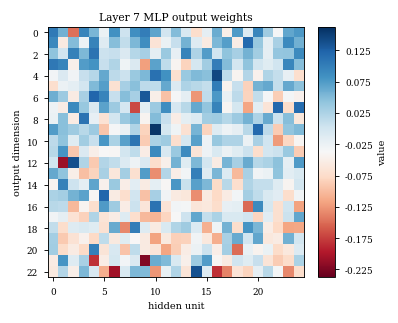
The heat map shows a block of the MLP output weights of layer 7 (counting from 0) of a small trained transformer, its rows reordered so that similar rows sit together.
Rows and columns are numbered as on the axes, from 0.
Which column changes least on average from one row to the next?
21
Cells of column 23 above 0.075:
2
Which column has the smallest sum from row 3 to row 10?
12
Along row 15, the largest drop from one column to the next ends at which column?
6
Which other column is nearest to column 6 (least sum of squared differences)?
17
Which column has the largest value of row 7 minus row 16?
24
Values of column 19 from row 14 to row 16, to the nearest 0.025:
0.025 0.025 -0.15
